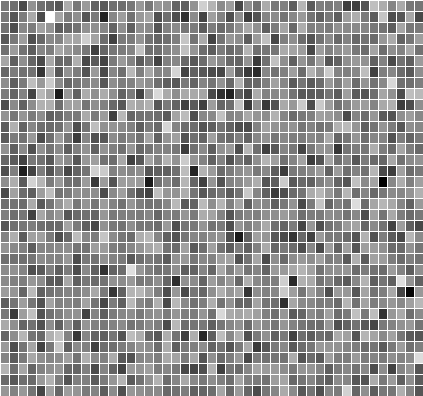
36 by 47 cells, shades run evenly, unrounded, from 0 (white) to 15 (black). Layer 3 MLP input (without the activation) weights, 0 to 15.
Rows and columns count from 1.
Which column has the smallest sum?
6
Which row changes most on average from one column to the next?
17
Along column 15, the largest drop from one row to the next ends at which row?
25
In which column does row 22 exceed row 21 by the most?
27
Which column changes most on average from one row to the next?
28
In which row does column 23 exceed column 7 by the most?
31
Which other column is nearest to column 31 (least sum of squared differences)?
1
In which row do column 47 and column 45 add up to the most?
2
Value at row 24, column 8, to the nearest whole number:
6
